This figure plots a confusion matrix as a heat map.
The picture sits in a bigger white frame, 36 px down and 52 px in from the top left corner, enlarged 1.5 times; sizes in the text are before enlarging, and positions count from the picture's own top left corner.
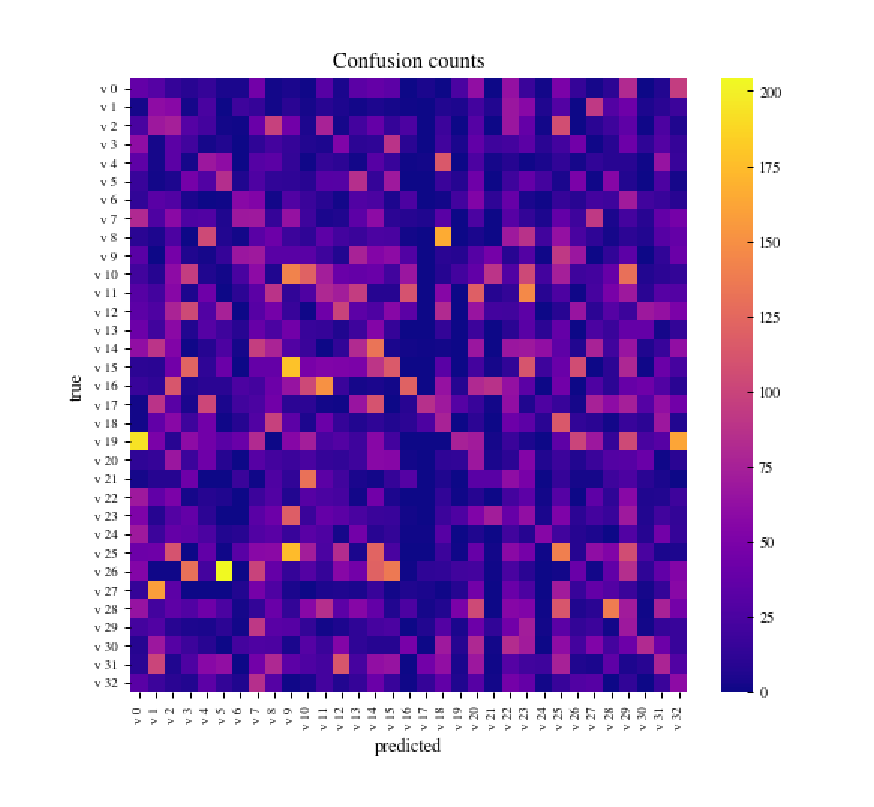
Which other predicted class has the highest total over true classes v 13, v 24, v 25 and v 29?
v 9
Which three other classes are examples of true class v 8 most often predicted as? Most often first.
v 18, v 4, v 23
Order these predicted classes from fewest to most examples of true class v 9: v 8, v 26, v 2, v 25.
v 8, v 2, v 26, v 25
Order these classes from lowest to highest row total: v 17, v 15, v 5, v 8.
v 5, v 8, v 17, v 15
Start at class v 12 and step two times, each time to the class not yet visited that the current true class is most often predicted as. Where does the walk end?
v 15
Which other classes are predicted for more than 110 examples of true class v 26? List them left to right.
v 3, v 5, v 14, v 15
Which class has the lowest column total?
v 17
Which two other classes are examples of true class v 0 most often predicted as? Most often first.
v 32, v 29
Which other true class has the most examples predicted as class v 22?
v 30
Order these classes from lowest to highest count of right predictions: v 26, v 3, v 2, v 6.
v 3, v 26, v 6, v 2
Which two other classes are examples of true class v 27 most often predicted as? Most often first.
v 1, v 25
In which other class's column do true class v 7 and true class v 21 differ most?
v 10
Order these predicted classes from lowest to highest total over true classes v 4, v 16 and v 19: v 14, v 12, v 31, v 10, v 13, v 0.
v 13, v 12, v 14, v 31, v 10, v 0
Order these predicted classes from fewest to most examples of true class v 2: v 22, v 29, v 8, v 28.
v 28, v 29, v 22, v 8
